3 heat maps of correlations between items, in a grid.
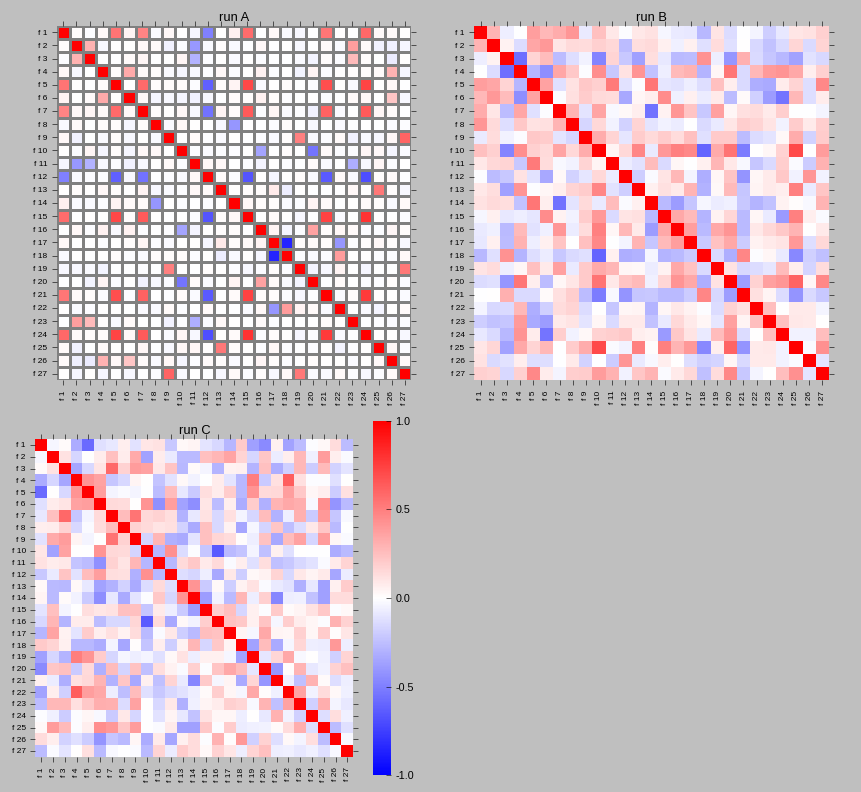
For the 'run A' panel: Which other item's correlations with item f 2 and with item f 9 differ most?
f 27
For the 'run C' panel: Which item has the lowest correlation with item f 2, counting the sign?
f 10
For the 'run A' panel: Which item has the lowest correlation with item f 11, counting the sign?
f 2
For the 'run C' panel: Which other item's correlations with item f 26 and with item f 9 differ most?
f 7
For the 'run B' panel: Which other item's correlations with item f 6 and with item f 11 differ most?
f 24
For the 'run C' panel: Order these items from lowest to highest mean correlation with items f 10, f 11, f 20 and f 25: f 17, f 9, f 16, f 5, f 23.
f 16, f 5, f 17, f 23, f 9
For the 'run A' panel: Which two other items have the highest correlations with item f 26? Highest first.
f 4, f 6
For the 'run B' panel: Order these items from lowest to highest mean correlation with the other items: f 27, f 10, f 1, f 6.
f 6, f 1, f 27, f 10
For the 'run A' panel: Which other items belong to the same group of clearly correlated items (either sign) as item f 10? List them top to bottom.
f 16, f 20
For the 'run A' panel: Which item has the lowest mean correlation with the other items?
f 12
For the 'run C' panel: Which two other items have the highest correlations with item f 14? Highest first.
f 13, f 18
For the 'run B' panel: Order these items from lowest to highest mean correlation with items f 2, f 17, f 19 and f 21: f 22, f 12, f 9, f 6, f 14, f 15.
f 12, f 14, f 22, f 15, f 9, f 6
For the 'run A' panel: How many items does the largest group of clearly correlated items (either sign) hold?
7
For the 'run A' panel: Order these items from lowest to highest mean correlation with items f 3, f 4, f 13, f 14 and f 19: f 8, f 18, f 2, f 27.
f 8, f 18, f 2, f 27
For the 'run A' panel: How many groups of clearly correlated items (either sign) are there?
8
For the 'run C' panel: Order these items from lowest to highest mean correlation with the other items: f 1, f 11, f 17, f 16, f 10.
f 1, f 10, f 11, f 16, f 17
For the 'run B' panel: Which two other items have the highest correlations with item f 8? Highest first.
f 1, f 7
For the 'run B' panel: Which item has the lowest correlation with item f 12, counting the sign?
f 21
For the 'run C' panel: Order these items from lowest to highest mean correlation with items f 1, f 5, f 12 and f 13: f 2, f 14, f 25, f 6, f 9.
f 9, f 2, f 25, f 14, f 6
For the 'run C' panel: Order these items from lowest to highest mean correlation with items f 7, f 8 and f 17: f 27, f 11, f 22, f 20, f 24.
f 22, f 24, f 27, f 11, f 20
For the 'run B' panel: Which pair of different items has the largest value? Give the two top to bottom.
f 10, f 25
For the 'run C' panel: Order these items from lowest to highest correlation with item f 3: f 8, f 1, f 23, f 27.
f 27, f 1, f 8, f 23
